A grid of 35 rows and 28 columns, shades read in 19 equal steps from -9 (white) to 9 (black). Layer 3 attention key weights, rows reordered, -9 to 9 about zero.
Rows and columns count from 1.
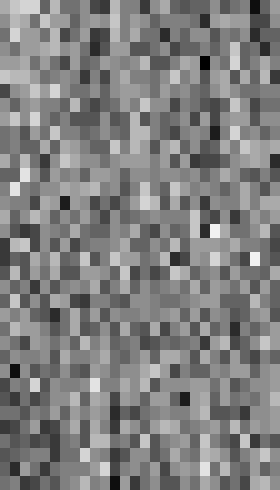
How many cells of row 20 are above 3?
2
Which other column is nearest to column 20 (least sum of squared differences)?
23
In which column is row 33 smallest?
9
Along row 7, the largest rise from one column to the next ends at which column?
7
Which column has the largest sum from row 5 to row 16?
21
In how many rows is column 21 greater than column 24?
18
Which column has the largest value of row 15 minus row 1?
4
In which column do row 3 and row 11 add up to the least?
12
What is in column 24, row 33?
3
